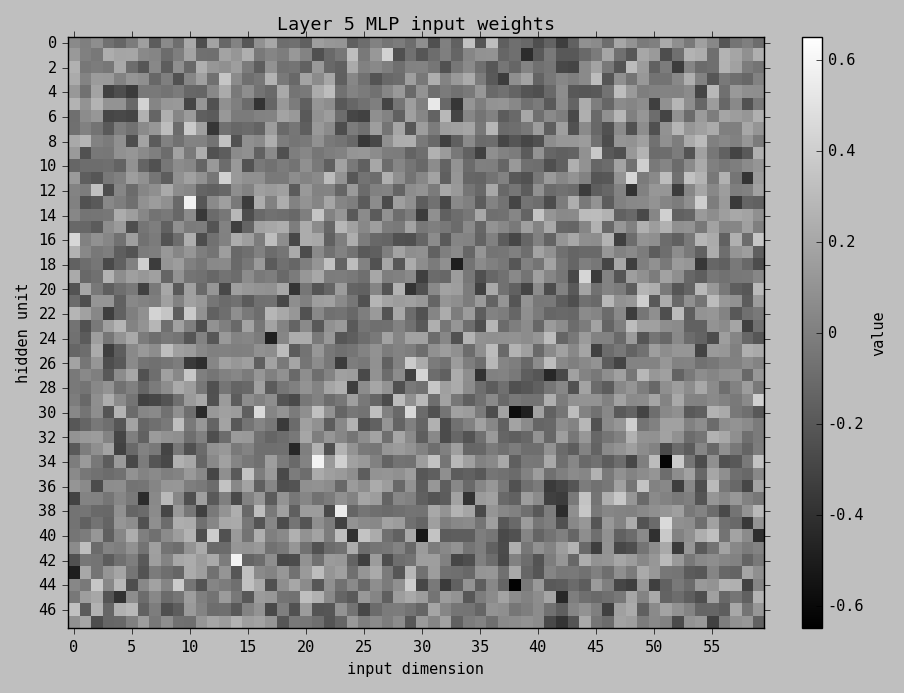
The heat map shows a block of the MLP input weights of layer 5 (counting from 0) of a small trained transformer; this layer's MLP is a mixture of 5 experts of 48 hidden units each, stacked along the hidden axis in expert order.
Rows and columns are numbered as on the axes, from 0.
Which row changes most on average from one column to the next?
40
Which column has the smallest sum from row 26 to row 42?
6
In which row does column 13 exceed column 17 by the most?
24
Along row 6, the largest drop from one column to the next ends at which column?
33
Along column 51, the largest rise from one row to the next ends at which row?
35
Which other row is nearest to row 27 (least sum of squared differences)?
10
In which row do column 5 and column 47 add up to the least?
44
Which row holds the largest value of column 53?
11
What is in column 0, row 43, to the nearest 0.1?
-0.5
